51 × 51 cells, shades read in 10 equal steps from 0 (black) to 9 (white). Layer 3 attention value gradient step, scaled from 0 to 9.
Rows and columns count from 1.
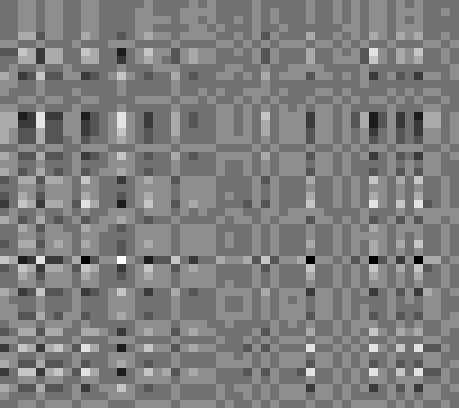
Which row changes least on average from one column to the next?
11
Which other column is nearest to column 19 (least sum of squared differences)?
18
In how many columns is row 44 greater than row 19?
13
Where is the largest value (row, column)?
33, 14
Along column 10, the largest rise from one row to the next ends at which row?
34
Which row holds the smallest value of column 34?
47
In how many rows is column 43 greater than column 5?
25
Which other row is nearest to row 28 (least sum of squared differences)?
22
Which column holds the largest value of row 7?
42
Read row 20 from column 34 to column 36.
5 3 5
